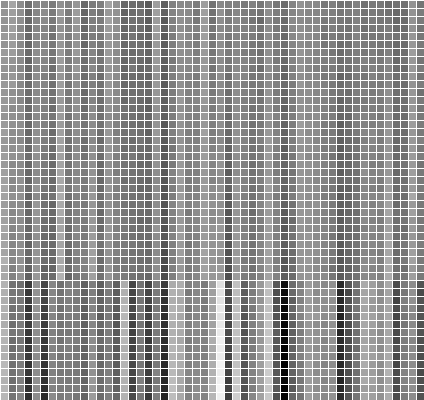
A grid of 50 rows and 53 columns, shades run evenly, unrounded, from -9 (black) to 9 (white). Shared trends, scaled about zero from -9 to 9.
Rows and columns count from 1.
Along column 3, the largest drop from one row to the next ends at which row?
36
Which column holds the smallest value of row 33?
21
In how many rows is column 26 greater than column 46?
35
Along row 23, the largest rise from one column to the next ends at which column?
8
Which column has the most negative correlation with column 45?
49
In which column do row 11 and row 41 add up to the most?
28
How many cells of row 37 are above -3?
41
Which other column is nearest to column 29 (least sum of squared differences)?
44
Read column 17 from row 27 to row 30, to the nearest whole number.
-1 -1 -1 -1
